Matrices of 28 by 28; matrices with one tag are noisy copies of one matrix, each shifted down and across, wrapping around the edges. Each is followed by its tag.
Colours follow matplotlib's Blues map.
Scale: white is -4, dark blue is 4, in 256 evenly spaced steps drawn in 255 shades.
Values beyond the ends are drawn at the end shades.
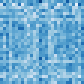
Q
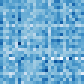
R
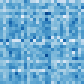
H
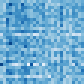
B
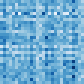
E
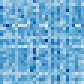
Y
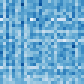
Y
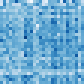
Q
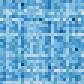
R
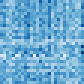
Q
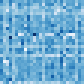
Y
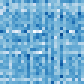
Y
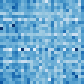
B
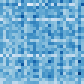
R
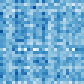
E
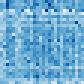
Q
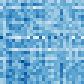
B
